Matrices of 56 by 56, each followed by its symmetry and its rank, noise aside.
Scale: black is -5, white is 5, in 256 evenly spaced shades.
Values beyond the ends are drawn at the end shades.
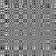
no symmetry, rank two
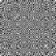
symmetric, rank four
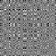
symmetric, rank three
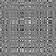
antisymmetric, rank two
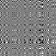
symmetric, rank two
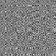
no symmetry, rank four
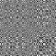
symmetric, rank three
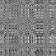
antisymmetric, rank two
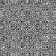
symmetric, rank four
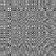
symmetric, rank three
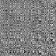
antisymmetric, rank four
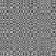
antisymmetric, rank two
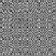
symmetric, rank two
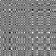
symmetric, rank two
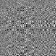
no symmetry, rank four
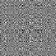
antisymmetric, rank four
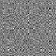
antisymmetric, rank four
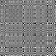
symmetric, rank two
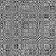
symmetric, rank four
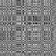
no symmetry, rank two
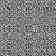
symmetric, rank four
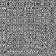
antisymmetric, rank four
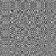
antisymmetric, rank four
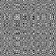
symmetric, rank two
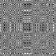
symmetric, rank two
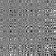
symmetric, rank three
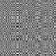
no symmetry, rank two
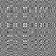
symmetric, rank two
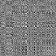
no symmetry, rank four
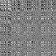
no symmetry, rank two
